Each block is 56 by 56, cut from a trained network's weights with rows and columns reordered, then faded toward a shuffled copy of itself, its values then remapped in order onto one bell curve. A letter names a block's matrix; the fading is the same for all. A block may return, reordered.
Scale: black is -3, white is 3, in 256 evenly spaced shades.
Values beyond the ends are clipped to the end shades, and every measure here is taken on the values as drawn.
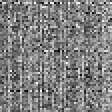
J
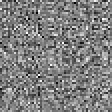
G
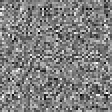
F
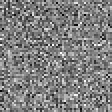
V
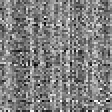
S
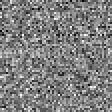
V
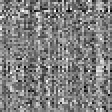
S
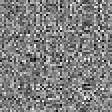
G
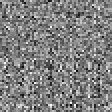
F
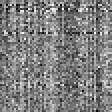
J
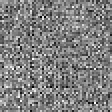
G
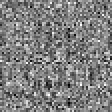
G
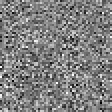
F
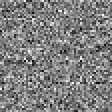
V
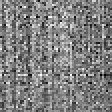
J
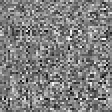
G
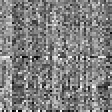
J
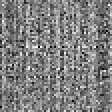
S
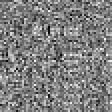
V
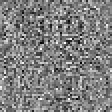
F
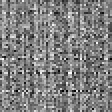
J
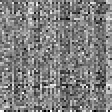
S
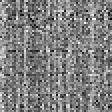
S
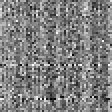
J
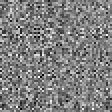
F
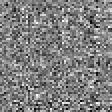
F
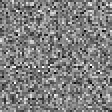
V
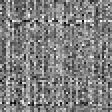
J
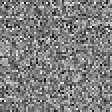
V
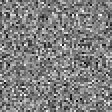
V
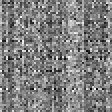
S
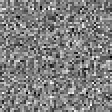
V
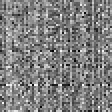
S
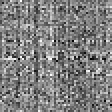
J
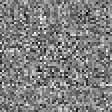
F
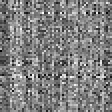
J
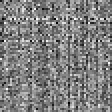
S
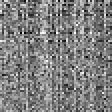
S
